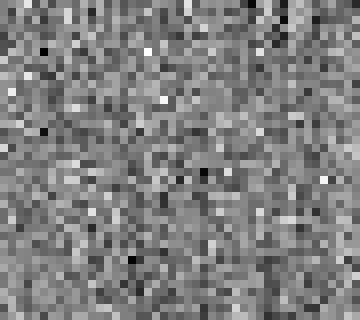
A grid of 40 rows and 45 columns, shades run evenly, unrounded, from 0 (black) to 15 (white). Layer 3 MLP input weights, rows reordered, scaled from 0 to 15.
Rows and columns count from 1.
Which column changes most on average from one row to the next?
21
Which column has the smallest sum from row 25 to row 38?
18
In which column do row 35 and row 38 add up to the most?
2
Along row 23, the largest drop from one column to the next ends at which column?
42
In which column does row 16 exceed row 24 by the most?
29
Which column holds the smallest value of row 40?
34
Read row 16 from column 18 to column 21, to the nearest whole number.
12 10 10 5
